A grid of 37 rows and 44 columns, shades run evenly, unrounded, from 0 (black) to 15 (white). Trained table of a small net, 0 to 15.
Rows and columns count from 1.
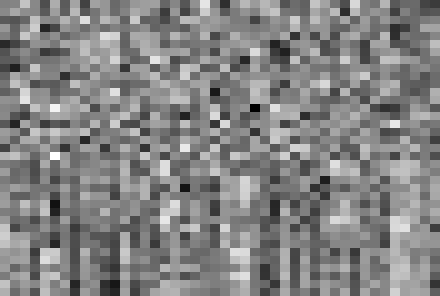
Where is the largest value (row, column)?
20, 6
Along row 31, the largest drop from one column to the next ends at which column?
14
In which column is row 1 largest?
21
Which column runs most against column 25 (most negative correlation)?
12
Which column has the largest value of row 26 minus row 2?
35
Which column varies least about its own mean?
38
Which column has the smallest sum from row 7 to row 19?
1
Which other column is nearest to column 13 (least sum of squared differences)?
42
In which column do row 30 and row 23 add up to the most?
25
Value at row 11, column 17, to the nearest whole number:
11
